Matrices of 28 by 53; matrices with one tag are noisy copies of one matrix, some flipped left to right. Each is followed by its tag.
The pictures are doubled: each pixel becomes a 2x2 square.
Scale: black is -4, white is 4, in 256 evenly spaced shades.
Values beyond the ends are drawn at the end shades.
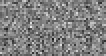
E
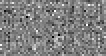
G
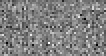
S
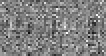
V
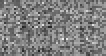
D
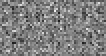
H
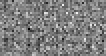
E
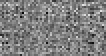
H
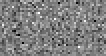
E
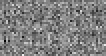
G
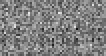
E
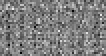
S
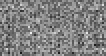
S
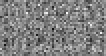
E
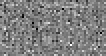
G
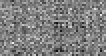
D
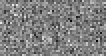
G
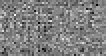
D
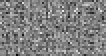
H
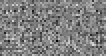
G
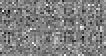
G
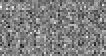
S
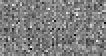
E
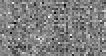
D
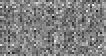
G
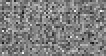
H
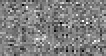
D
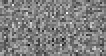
E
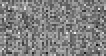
S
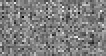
H
